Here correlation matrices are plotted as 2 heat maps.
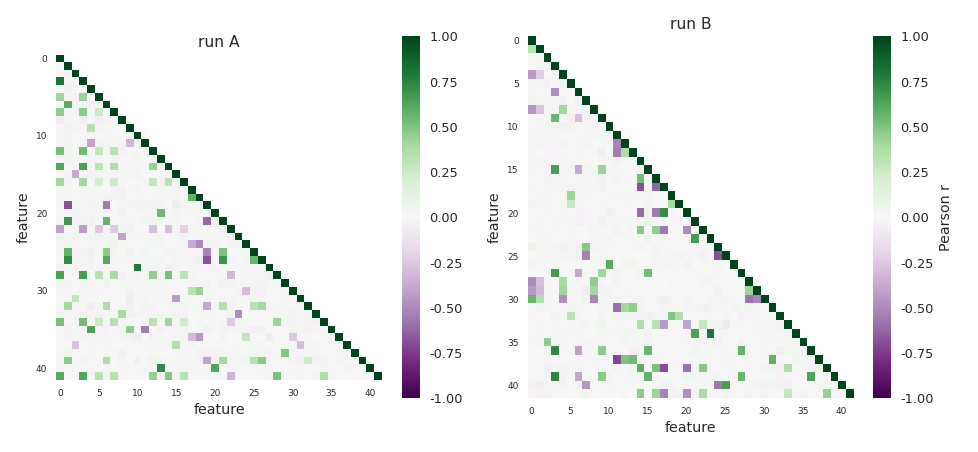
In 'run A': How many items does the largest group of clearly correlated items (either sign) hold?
11
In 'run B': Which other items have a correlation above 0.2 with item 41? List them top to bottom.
14, 16, 22, 33, 38
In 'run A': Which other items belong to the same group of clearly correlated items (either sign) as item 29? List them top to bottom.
38
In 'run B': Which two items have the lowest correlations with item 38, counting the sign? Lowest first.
17, 20
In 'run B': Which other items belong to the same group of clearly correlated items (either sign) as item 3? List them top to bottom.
6, 9, 15, 27, 36, 39
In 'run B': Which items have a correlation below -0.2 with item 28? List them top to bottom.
0, 1, 30
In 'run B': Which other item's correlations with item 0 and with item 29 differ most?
30
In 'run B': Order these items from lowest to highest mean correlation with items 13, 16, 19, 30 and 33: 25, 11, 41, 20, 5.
20, 11, 25, 5, 41
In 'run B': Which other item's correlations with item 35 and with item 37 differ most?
11
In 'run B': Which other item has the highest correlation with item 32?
18
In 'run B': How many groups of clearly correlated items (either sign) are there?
9
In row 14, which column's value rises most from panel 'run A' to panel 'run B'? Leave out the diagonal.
22
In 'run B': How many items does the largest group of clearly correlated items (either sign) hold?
8
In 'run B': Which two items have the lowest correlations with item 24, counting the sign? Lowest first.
25, 40
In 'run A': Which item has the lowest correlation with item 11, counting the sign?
35
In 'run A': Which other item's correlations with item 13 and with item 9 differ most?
40
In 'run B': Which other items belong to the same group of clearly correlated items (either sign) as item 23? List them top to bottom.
21, 34
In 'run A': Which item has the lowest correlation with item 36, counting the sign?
18
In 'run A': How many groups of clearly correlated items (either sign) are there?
9
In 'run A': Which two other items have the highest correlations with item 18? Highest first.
17, 30
